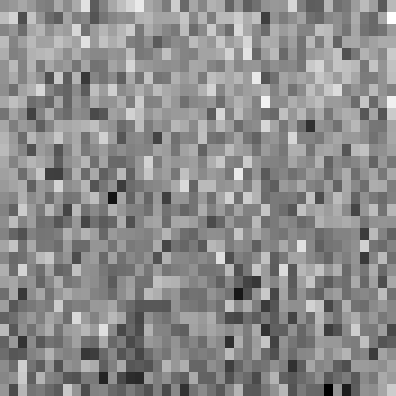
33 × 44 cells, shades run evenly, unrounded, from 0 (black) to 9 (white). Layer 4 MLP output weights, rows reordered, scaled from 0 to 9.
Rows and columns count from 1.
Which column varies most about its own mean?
30
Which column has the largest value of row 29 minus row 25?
27
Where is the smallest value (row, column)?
33, 37
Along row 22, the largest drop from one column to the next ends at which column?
26
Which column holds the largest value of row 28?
12
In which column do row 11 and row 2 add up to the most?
44
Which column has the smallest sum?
31
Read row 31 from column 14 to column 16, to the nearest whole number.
6 3 3
